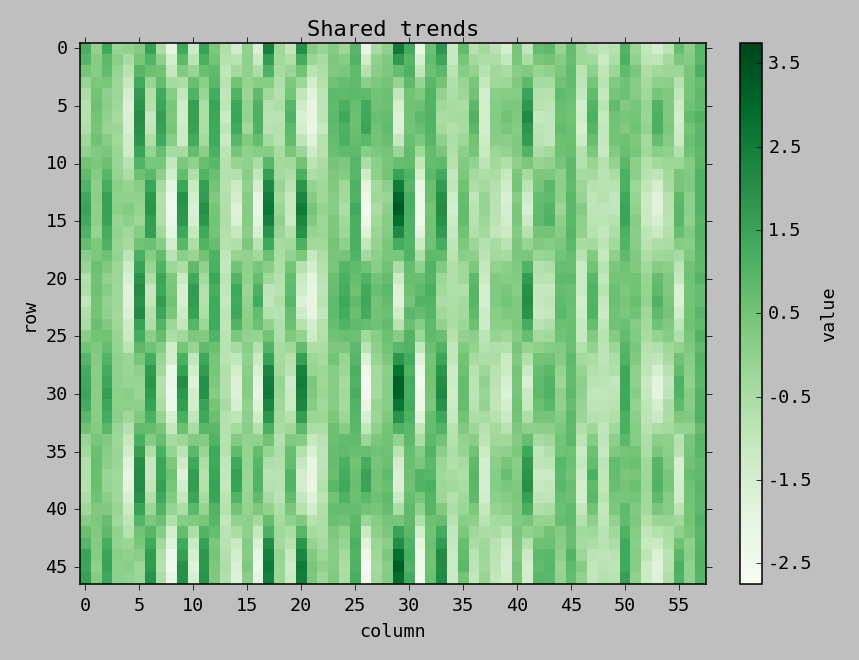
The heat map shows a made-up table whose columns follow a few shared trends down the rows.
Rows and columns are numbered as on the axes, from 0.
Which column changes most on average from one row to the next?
29
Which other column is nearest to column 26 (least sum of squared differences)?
16
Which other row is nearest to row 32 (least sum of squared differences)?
27
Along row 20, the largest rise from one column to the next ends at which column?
5
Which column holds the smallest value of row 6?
21
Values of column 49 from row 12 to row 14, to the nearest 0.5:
-1 -1 -1
